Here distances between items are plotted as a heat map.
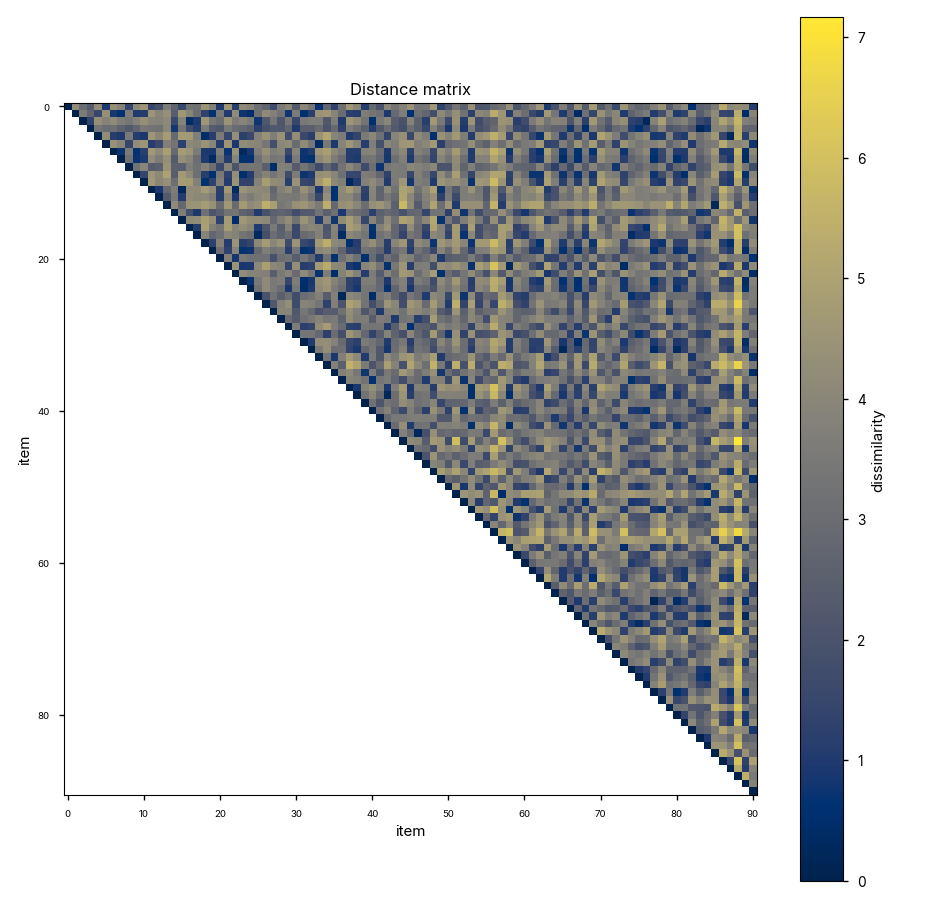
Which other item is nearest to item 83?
3
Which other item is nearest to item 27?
8
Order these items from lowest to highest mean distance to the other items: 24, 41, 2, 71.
24, 41, 2, 71
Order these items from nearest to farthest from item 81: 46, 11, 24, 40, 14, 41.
24, 14, 41, 40, 46, 11
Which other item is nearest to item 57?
51
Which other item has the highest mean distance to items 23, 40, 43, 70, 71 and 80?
88
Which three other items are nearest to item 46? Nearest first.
43, 28, 55
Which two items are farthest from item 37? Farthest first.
56, 34
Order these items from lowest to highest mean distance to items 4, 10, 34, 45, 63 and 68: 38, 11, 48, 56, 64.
38, 48, 64, 11, 56
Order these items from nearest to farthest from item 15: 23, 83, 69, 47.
83, 47, 23, 69
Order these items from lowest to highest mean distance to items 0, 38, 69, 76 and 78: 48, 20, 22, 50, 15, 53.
53, 48, 20, 50, 22, 15
